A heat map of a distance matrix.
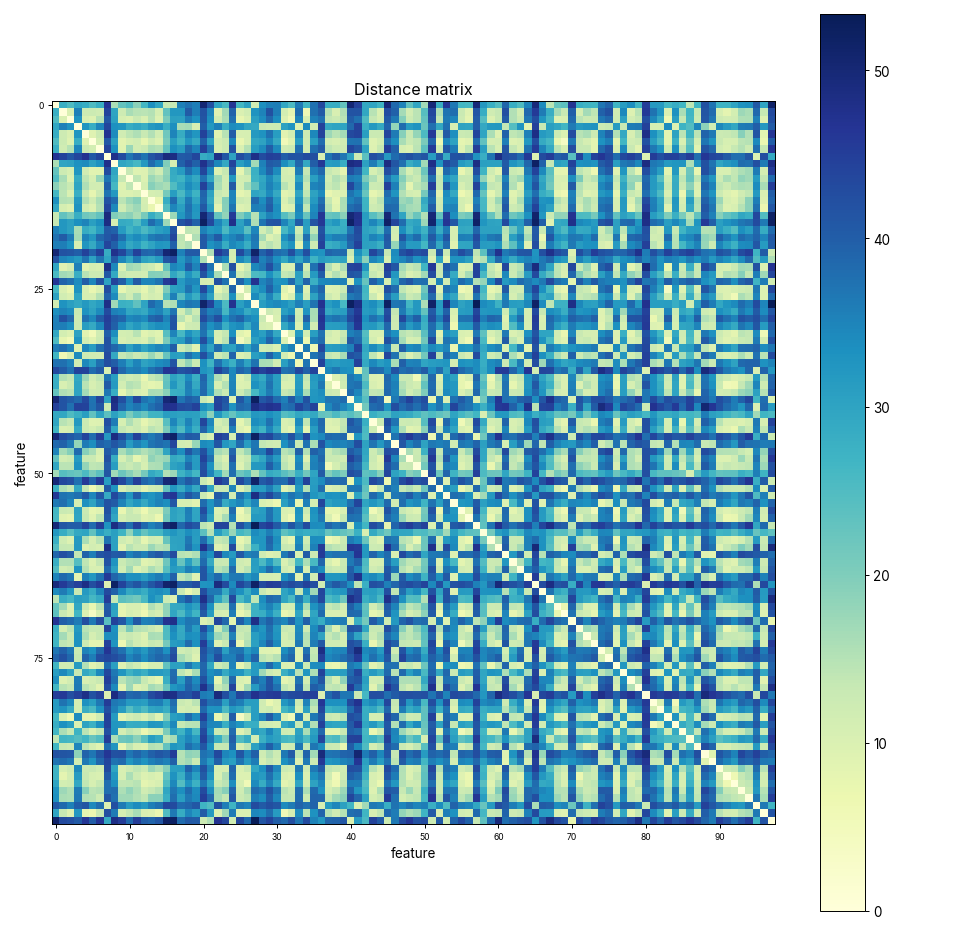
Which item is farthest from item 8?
65
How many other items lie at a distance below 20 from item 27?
7
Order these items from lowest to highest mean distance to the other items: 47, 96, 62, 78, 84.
62, 96, 78, 47, 84
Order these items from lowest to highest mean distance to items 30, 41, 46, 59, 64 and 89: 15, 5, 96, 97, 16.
5, 96, 15, 97, 16
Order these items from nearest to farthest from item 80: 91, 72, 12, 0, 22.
72, 12, 91, 0, 22
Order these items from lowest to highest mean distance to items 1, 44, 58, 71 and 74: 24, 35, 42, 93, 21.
93, 42, 35, 21, 24
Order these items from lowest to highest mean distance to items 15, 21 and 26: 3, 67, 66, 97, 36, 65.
67, 3, 66, 97, 36, 65
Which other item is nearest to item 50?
86
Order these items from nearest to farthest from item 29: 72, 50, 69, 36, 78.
50, 69, 72, 78, 36
